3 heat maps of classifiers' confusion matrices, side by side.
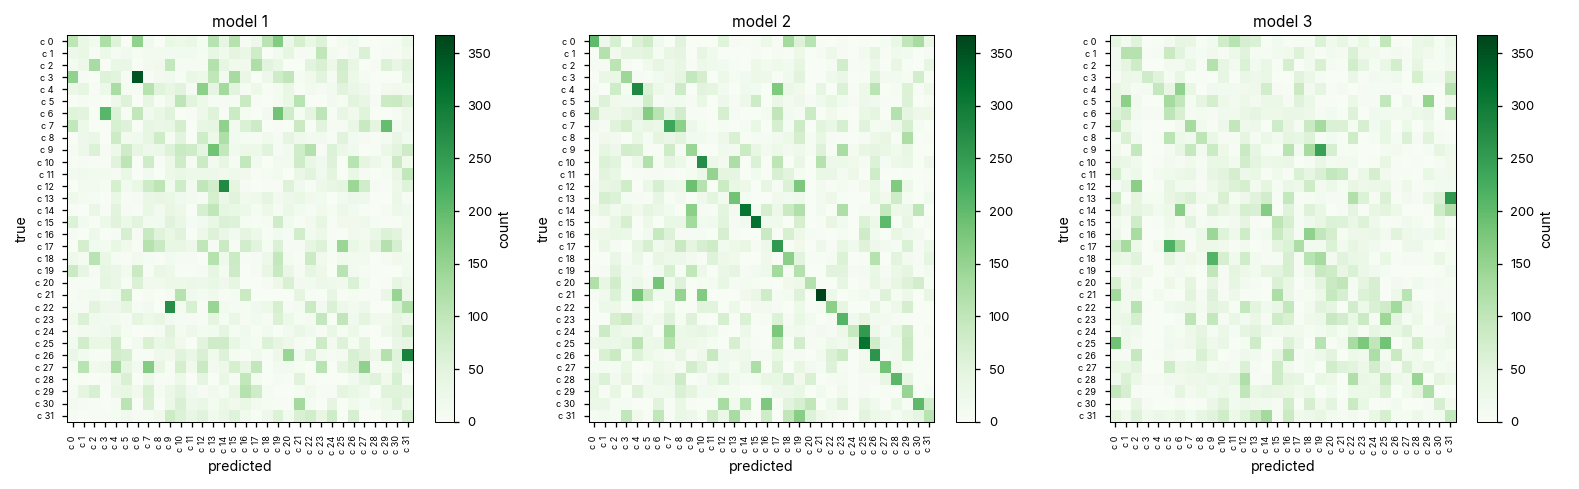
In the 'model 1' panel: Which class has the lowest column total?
c 28
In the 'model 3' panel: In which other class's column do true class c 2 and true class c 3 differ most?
c 9
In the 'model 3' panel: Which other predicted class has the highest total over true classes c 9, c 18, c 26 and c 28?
c 19
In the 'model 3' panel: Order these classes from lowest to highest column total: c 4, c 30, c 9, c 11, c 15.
c 4, c 30, c 11, c 15, c 9
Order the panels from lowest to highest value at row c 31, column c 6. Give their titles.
model 1, model 3, model 2
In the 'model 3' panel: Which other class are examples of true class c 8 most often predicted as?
c 5
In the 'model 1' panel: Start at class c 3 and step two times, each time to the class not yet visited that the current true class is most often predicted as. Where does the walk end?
c 19
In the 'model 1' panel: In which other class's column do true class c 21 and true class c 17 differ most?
c 25
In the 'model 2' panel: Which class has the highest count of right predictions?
c 21
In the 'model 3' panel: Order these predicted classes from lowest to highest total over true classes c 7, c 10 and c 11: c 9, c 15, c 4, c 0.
c 4, c 9, c 15, c 0
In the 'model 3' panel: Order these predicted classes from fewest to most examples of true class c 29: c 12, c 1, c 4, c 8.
c 4, c 8, c 1, c 12
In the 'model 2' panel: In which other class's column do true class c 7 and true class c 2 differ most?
c 8
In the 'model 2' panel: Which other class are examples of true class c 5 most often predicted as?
c 15
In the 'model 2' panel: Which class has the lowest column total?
c 24
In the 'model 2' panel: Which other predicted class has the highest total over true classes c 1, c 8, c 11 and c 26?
c 29
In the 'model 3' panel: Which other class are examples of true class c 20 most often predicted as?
c 21
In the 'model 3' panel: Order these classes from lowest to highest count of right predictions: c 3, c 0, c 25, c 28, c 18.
c 0, c 3, c 18, c 28, c 25
